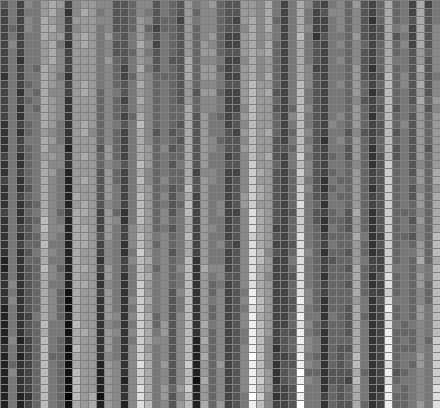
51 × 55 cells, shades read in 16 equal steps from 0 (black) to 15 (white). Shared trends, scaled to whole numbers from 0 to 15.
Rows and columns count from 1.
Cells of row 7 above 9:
5
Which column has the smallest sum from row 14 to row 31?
9
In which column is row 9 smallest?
47
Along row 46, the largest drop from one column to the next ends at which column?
25
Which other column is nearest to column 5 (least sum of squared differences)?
42
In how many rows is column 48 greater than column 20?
8
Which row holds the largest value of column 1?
1
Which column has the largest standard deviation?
13
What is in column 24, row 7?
9
